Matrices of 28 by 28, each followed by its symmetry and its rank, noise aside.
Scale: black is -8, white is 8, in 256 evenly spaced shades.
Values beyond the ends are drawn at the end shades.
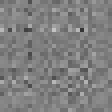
no symmetry, rank three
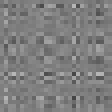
no symmetry, rank two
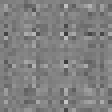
no symmetry, rank two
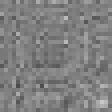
no symmetry, rank four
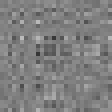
symmetric, rank two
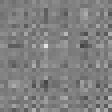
symmetric, rank two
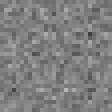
no symmetry, rank four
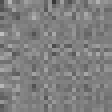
no symmetry, rank three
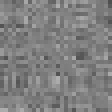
antisymmetric, rank four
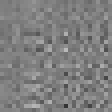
no symmetry, rank three
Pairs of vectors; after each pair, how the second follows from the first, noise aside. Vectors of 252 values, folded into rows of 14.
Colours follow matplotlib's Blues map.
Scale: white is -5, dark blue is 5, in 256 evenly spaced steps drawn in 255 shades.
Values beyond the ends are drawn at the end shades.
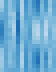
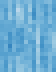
reversed, negated, shrunk.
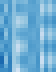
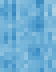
reversed, negated, shrunk.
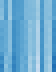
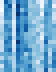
reversed, negated, scaled up.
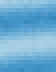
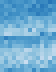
wrapped around, negated.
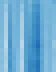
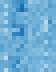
wrapped around, partly zeroed.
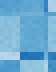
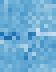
wrapped around, partly zeroed.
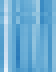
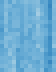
reversed, negated, shrunk.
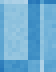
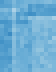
wrapped around, shrunk.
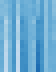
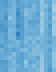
wrapped around, shrunk.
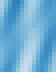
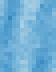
reversed, shrunk.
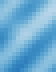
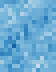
wrapped around, partly zeroed.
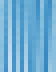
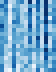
reversed, negated, scaled up.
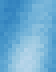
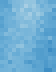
reversed, shrunk.
